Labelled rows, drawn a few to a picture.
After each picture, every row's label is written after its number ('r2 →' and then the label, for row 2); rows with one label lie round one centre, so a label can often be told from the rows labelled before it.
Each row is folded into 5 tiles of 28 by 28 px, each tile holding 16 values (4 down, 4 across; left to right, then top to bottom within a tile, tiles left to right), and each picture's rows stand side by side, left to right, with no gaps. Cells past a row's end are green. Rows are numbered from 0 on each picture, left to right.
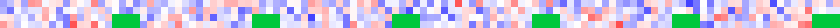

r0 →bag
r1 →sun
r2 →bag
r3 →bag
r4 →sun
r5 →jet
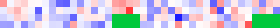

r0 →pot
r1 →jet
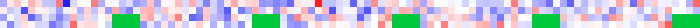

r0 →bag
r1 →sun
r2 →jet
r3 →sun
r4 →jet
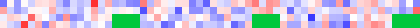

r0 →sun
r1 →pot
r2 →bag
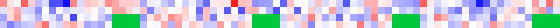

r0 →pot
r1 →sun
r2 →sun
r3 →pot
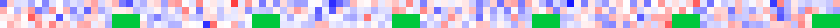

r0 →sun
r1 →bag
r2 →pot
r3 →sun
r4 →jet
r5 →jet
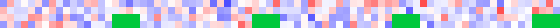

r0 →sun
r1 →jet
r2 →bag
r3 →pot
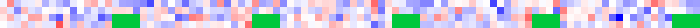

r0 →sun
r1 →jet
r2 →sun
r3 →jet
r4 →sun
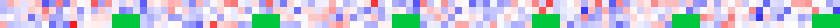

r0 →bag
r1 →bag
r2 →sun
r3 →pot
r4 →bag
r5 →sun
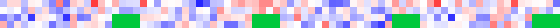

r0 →bag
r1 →pot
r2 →pot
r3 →bag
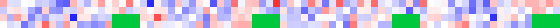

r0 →pot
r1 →jet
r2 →bag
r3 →pot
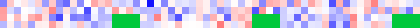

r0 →sun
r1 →jet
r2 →bag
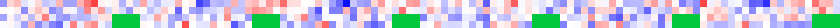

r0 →bag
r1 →pot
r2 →pot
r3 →bag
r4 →sun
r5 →pot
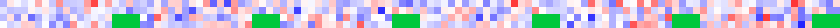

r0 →bag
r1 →jet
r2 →sun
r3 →sun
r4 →bag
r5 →sun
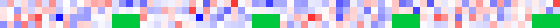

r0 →sun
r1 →sun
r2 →sun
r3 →jet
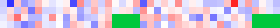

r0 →jet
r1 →sun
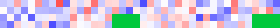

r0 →bag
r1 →sun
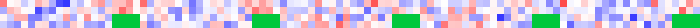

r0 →pot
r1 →pot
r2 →sun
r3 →sun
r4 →pot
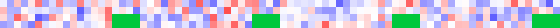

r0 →jet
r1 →bag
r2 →pot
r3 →sun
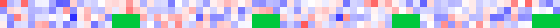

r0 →pot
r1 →sun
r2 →sun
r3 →sun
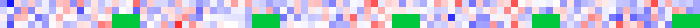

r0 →jet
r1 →sun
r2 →bag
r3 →bag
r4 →sun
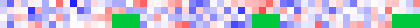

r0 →jet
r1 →pot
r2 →jet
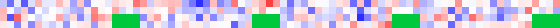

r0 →jet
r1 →pot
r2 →jet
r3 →jet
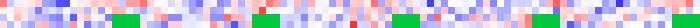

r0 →pot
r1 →pot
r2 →bag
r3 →jet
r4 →pot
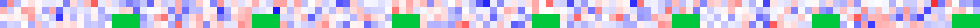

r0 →sun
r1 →jet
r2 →pot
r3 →pot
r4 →jet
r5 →bag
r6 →sun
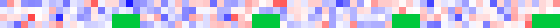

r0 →sun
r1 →jet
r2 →pot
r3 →jet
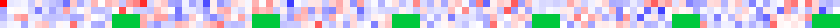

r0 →pot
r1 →pot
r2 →jet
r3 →bag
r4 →sun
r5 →bag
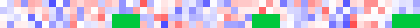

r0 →bag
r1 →pot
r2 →bag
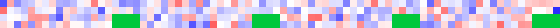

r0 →sun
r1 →bag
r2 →sun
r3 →jet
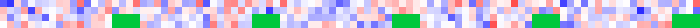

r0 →jet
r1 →bag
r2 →pot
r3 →bag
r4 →jet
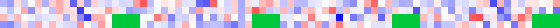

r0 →jet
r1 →pot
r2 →sun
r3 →jet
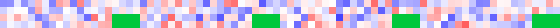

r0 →jet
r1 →sun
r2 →sun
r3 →pot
